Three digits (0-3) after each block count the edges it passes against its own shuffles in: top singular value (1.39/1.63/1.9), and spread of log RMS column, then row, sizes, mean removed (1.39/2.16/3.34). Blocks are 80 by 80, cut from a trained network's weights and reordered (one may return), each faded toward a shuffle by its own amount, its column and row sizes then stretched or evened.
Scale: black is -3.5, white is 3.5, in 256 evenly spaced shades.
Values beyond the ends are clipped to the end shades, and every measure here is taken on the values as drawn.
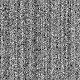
3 0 1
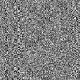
3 2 0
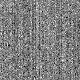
2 0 1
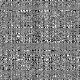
3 1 3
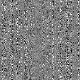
1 3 0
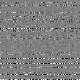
2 0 3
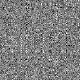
2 2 1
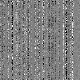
3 3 1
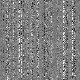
2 3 0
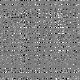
0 2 3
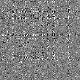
3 2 2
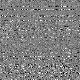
0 0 3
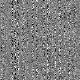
0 3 0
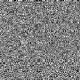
3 0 2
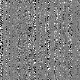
0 3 1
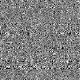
1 1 2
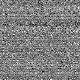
2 1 1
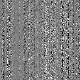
2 3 0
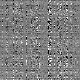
2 3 1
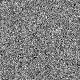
0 0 0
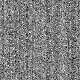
1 0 0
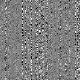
0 3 0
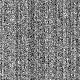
3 0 0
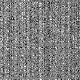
3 1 2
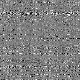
0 0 3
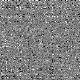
0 1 2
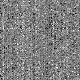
1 1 1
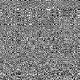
3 1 2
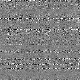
1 1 3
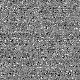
0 0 1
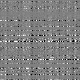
3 1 3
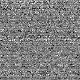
1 0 2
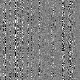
2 3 0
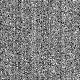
1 0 0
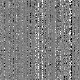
3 3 1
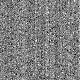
1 0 0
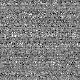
1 0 2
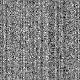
3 0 1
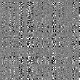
3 3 2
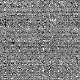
2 2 1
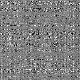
1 1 3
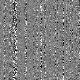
2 3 0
